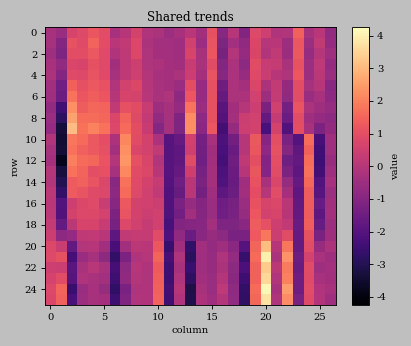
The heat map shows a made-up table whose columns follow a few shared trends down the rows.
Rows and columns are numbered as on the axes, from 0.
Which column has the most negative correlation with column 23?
24
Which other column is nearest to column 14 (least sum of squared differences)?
12
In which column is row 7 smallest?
1
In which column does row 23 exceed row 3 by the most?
20
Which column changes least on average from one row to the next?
9
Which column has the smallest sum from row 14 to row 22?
11
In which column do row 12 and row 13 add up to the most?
7
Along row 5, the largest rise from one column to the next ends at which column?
2
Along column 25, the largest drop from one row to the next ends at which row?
10
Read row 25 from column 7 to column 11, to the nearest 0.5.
-1 0 0 1.5 -2.5
